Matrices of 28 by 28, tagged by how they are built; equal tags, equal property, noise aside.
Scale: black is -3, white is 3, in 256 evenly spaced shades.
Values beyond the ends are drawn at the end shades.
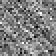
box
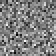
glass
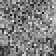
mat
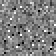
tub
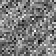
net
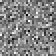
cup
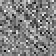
box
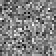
glass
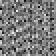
cup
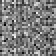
cup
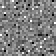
tub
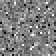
tub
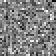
glass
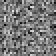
cup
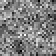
mat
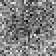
mat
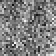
mat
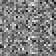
cup
